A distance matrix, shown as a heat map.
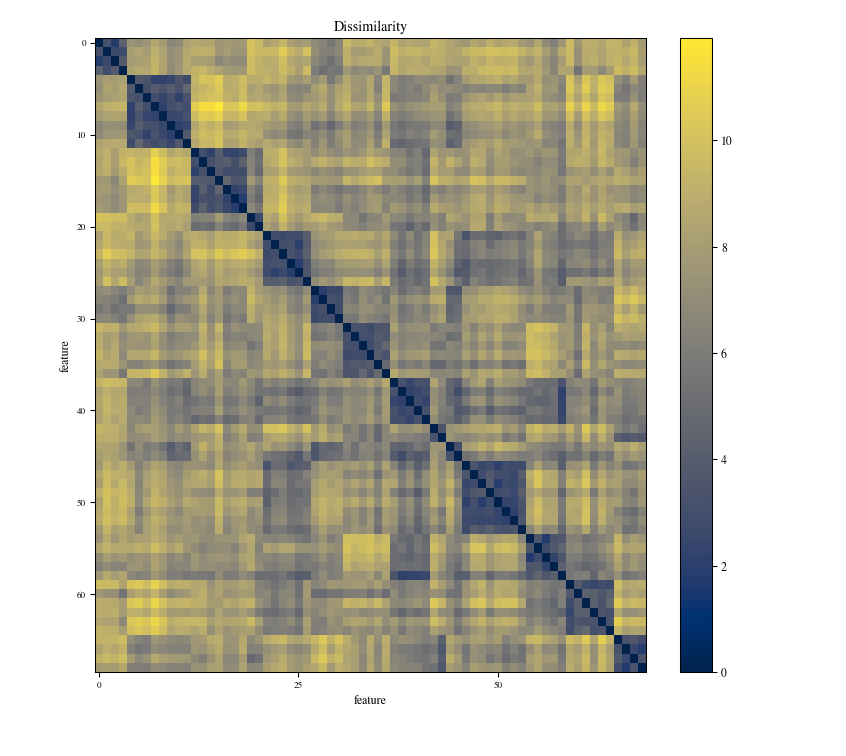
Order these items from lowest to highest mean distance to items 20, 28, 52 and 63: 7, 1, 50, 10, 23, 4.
50, 23, 10, 1, 4, 7
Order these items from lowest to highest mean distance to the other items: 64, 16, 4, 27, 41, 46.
41, 46, 27, 16, 64, 4
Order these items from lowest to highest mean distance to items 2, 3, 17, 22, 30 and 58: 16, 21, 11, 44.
16, 44, 21, 11
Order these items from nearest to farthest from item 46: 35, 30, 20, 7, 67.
67, 35, 20, 30, 7
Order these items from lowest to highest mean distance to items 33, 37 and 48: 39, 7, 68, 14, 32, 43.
39, 32, 43, 68, 14, 7
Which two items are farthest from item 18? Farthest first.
7, 23
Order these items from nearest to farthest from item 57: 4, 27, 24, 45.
45, 27, 24, 4
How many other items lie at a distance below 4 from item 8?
7
